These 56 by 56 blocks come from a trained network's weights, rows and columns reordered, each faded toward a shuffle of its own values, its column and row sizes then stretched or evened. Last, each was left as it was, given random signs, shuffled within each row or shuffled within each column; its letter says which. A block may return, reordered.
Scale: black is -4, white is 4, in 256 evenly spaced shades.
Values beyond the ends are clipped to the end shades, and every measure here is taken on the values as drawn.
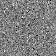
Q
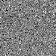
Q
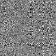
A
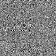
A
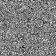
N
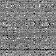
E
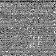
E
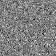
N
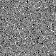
N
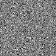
A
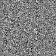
Q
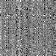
E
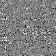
A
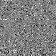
N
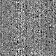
Q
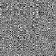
E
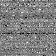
N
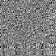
E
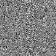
A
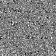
N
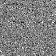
N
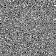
N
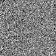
Q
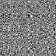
E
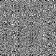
E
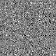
A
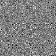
E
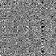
E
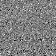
N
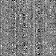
E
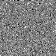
N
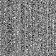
Q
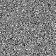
N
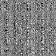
E
